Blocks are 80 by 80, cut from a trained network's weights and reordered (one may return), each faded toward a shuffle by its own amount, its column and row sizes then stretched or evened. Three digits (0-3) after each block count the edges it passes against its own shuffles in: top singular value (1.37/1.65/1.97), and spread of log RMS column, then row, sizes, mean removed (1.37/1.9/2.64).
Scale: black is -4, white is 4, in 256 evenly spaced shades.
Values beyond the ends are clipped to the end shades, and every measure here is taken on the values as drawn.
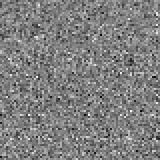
0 1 2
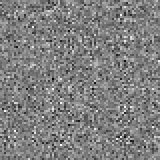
2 2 1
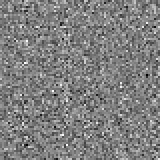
2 2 1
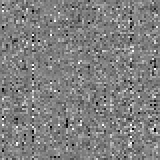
0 3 1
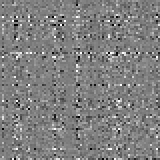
1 3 3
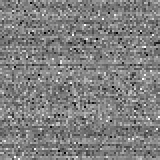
2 0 0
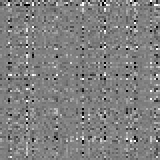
3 3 3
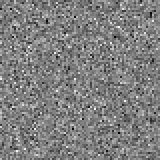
0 1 0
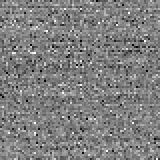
1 0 1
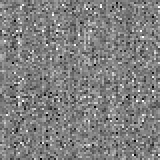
1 1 1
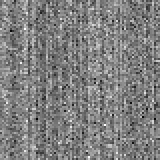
3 1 0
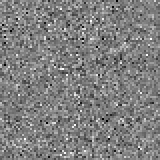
0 1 1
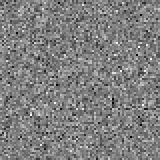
1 0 1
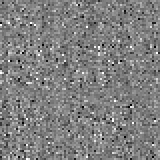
0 1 2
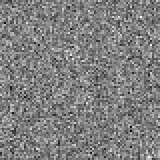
1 1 0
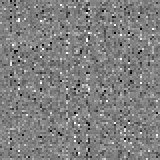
0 2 0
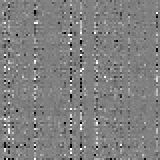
2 3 1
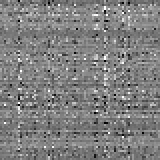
3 3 2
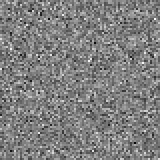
1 1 1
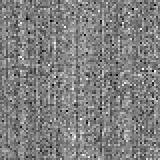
3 1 0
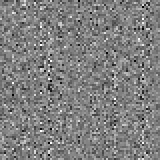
2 3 0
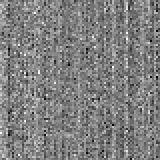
3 2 0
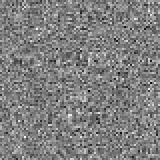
2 1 1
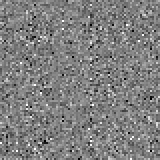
0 2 1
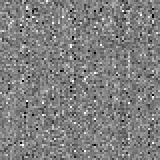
0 2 0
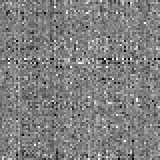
2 1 2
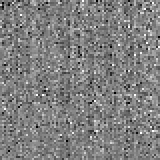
1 1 1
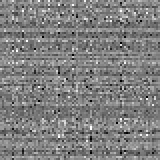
3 2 1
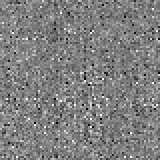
0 1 2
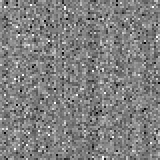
1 1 0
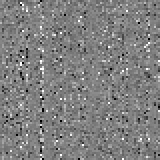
0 3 0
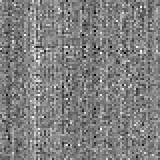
3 2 1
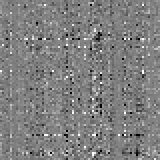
2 3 2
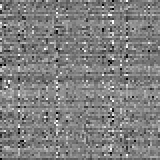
3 3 0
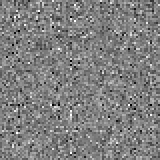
0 2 1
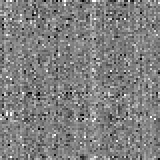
2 1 2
